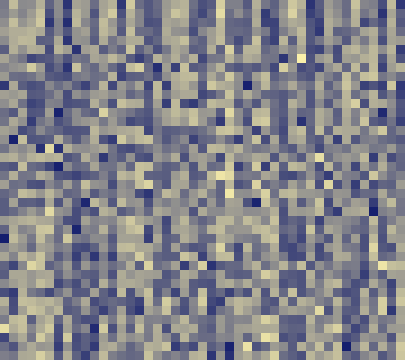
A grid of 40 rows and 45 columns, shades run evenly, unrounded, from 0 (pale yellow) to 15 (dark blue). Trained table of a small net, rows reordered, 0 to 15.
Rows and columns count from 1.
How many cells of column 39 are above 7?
25
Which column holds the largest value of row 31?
41
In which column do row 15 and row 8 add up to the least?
16
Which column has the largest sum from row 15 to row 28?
9
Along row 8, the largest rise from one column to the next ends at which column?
43
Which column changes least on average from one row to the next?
35
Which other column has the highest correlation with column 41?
19
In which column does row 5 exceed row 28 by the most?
31
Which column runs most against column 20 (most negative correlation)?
45
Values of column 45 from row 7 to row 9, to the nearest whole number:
11 4 9
